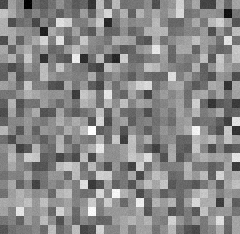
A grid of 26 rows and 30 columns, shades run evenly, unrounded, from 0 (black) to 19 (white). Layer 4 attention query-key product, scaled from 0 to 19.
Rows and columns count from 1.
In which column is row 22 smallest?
18
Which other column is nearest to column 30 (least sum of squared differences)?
19
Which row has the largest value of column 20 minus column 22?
6
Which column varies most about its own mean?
12
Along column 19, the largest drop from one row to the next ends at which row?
11
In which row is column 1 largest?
2
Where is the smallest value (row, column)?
1, 4
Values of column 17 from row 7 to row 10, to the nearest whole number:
8 9 7 13
